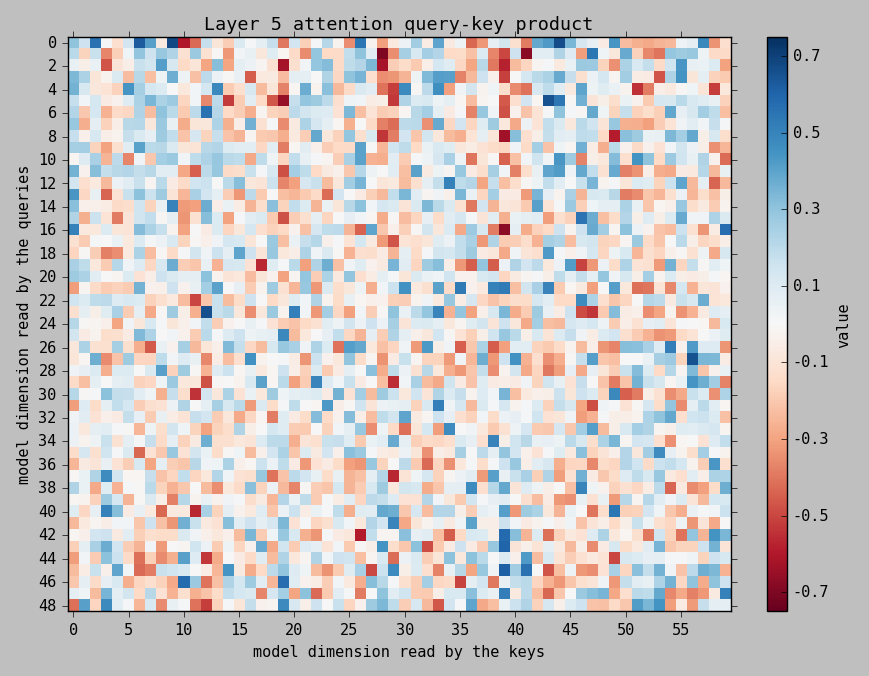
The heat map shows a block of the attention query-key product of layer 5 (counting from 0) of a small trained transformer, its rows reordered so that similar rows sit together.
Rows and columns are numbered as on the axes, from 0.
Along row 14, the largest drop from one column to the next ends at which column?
10
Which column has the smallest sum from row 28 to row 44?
8
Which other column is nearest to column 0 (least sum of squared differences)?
6
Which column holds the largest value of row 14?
9
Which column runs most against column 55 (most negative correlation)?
39
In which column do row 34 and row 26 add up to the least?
31
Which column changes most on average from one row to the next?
46
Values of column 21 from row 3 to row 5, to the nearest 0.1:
0.1 0.4 0.3
